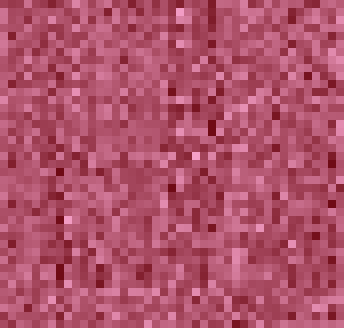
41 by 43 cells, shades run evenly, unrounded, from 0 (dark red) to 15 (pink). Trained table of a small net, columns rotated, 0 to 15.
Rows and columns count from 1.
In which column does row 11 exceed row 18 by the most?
7
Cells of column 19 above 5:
34
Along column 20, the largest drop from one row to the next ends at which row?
38
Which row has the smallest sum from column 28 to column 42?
30
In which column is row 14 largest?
31
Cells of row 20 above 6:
26
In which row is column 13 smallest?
36
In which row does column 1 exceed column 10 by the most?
20
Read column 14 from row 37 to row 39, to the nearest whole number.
11 8 10
